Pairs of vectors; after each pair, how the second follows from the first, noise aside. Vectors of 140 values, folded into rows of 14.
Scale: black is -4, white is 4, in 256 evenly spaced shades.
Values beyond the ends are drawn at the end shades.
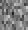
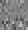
partly zeroed.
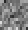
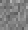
reversed, shrunk.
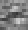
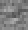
reversed, shrunk.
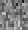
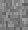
negated, shrunk.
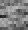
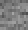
reversed, shrunk.
